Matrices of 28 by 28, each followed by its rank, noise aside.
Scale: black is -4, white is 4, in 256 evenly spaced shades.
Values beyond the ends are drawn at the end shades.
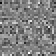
five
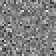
six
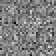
eight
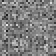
five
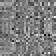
four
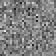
eight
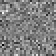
five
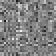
four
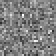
six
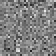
seven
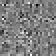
six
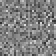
eight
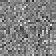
eight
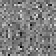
seven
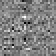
five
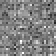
four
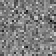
seven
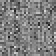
six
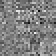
six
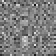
four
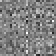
four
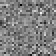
five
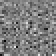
four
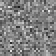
eight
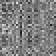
four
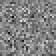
seven
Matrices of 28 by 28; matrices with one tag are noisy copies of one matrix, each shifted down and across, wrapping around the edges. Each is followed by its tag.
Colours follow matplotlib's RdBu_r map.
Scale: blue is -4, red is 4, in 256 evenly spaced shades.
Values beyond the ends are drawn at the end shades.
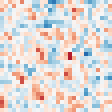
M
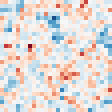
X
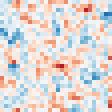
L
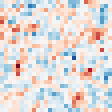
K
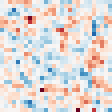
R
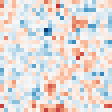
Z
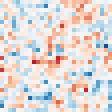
Z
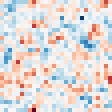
K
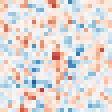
M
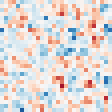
M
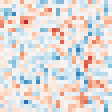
R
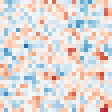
M
